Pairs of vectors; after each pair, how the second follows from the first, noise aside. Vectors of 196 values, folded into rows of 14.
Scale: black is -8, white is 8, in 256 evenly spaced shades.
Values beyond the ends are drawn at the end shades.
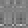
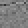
wrapped around, negated, partly zeroed.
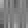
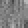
reversed, negated.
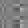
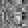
wrapped around, negated, scaled up.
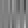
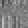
reversed, negated.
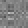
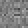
reversed, negated.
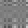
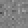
wrapped around, negated, partly zeroed.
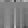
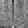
reversed, negated.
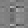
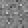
shuffled.
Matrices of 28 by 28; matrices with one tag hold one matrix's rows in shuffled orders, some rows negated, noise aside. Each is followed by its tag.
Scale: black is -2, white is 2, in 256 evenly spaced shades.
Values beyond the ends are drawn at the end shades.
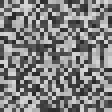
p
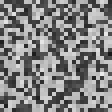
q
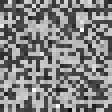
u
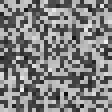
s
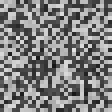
p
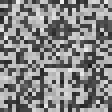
s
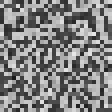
p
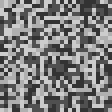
s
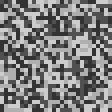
s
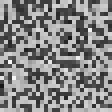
u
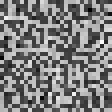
p
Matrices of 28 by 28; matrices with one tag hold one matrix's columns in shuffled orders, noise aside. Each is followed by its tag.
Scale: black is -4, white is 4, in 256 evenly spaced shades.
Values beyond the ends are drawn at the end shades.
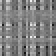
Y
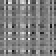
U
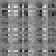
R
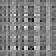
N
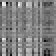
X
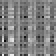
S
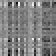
X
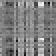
X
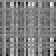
X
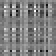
R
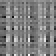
S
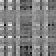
Y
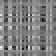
N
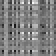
U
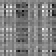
R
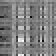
S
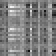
R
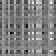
U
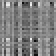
X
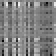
X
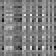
N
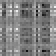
R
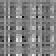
S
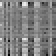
X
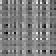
U
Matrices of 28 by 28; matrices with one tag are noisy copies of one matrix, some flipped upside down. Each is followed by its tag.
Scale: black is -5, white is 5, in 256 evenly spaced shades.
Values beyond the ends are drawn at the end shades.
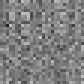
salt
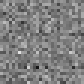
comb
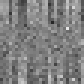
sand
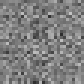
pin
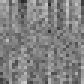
sand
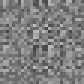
pin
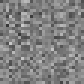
salt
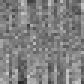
sand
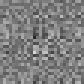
pin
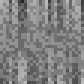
sand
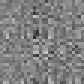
pin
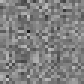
comb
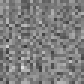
salt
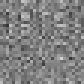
salt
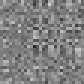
pin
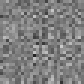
pin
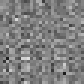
salt
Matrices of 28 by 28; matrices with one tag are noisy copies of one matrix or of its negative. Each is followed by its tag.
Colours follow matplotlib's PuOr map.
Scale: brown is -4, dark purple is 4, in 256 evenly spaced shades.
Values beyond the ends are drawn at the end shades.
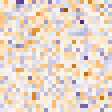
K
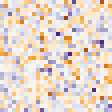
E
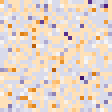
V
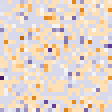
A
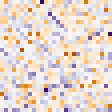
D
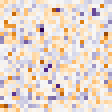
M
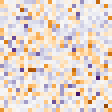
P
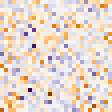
V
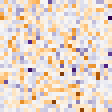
P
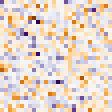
V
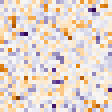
V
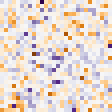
V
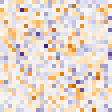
P
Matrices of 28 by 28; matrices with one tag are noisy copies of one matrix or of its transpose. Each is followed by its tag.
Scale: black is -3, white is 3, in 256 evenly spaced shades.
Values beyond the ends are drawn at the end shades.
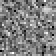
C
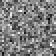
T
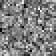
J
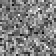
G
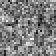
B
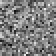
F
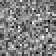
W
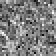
C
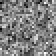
J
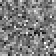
G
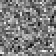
T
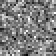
J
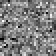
J
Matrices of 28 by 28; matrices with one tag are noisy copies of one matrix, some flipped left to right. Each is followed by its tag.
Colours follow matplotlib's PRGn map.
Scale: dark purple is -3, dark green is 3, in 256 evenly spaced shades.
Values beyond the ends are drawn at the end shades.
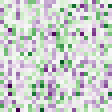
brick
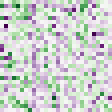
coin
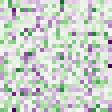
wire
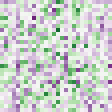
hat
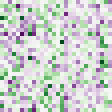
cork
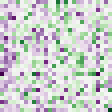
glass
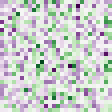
hat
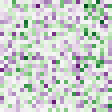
coin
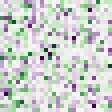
coin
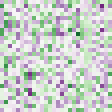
brick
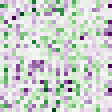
hat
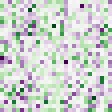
cork
